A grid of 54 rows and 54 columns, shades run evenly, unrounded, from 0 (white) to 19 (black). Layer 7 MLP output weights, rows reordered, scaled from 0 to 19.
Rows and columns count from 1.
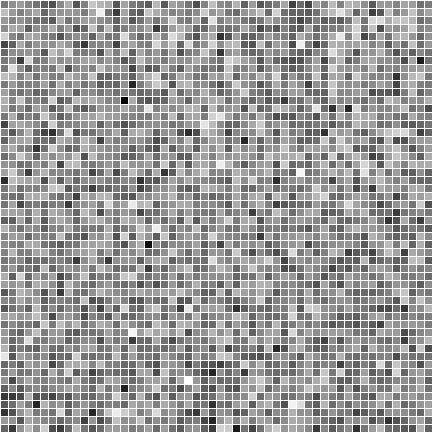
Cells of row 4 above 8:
35
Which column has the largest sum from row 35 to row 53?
27
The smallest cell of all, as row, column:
48, 24
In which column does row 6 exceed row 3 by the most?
11
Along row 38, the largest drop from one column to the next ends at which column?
51
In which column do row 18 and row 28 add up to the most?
50
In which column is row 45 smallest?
1
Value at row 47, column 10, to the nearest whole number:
12
